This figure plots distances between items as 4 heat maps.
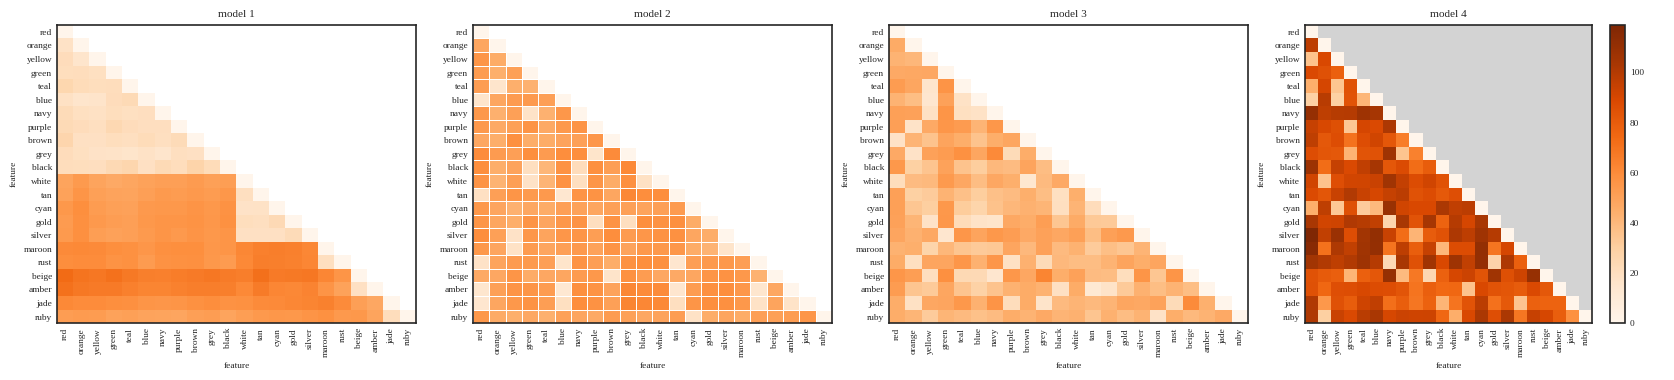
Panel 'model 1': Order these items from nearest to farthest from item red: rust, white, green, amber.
green, white, rust, amber
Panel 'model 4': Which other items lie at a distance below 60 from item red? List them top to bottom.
yellow, teal, blue, cyan
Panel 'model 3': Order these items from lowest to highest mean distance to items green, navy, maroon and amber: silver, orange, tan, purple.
tan, silver, orange, purple
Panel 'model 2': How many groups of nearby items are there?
7
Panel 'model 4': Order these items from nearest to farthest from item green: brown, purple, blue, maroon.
purple, brown, blue, maroon
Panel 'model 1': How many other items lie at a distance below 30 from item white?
4
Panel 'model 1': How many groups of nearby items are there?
5
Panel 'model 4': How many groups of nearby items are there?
7
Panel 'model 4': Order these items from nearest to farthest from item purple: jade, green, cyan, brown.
green, brown, jade, cyan
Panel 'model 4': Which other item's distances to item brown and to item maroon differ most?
silver
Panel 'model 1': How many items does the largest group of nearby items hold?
11
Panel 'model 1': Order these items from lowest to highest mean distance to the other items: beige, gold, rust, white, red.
red, white, gold, rust, beige
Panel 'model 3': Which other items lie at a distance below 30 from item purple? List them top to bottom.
orange, grey, rust, jade
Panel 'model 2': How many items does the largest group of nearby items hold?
6
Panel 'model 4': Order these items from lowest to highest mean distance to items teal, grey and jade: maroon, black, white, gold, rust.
black, maroon, white, gold, rust
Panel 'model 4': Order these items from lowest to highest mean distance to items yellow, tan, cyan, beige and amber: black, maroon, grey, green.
grey, green, black, maroon
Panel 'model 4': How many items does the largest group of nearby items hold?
5
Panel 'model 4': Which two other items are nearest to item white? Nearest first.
orange, ruby
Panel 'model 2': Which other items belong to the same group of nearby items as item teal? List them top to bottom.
orange
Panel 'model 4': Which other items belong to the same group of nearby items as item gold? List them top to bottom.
navy, rust
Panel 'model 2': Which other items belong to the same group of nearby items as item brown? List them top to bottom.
beige
